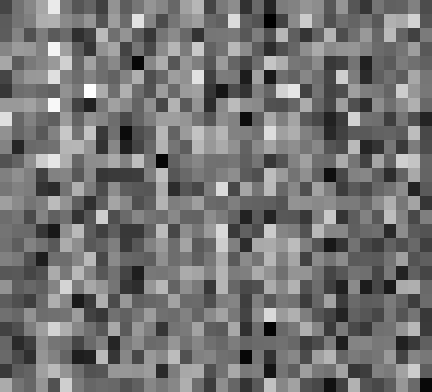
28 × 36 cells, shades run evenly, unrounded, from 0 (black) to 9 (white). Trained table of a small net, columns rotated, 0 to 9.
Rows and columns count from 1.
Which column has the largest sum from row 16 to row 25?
19
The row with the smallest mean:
25
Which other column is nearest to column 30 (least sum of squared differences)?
1
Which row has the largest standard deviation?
7
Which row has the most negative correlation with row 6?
14
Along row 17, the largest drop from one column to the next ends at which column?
20
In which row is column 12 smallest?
5
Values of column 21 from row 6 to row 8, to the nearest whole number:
1 2 5
